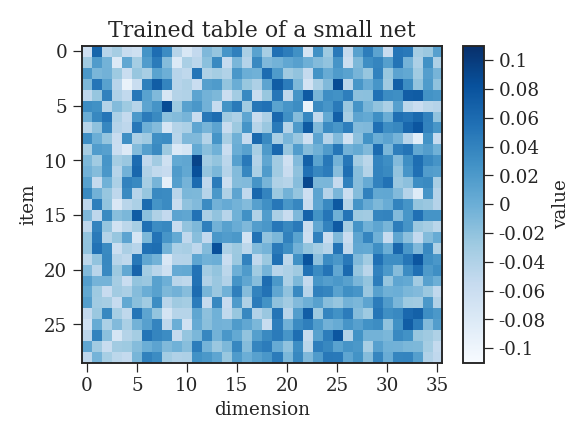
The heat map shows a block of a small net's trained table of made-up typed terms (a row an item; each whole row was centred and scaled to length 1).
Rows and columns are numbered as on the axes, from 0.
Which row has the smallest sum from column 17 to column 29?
8
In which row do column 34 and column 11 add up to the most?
10
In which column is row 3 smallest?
4
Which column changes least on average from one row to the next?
27
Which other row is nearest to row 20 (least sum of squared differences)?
15
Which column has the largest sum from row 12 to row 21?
29
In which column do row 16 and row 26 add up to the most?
25
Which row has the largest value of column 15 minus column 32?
5
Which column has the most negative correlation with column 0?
32
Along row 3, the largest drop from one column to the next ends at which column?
26
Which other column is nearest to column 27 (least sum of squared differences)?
21
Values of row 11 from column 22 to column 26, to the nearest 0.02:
0.06 0.04 0.04 -0.02 0.06
